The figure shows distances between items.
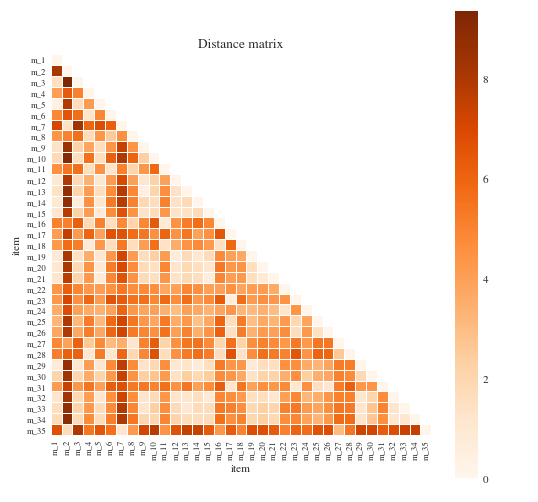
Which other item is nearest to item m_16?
m_11
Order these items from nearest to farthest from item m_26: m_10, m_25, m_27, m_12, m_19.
m_25, m_19, m_12, m_10, m_27
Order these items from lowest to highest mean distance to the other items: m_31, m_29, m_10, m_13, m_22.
m_29, m_13, m_10, m_22, m_31
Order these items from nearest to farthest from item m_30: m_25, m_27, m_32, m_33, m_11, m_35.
m_32, m_33, m_25, m_11, m_27, m_35
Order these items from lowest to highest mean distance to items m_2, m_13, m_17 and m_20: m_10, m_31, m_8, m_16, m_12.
m_12, m_10, m_31, m_8, m_16
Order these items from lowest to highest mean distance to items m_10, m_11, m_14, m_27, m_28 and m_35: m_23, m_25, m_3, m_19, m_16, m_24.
m_16, m_19, m_24, m_3, m_25, m_23
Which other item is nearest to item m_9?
m_13
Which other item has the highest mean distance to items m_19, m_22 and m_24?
m_2
